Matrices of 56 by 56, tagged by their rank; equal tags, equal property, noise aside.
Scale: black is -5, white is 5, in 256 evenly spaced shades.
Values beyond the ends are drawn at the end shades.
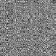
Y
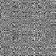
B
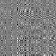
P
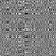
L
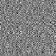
Y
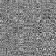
Y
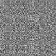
Y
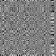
L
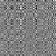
L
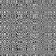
P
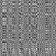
L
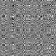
P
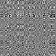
P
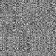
Y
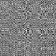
B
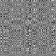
P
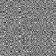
B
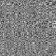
Y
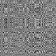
P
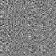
Y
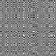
L
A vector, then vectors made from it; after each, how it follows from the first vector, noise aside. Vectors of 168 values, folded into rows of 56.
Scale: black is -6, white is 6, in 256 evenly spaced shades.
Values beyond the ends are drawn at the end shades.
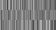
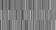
negated, partly zeroed.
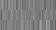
shrunk.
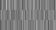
reversed, shrunk.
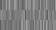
reversed, shrunk.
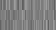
reversed, shrunk.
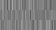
shrunk.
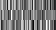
scaled up.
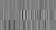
wrapped around, partly zeroed.
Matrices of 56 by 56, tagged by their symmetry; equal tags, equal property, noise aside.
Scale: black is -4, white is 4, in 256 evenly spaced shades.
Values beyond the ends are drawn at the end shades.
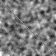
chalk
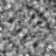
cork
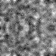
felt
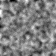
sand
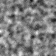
sand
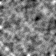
cork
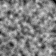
cork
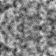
felt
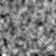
chalk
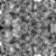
felt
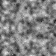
felt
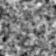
sand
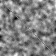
chalk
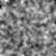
sand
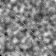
cork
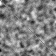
chalk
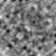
cork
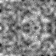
felt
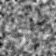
sand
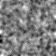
chalk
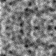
felt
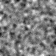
sand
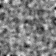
sand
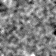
sand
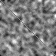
cork
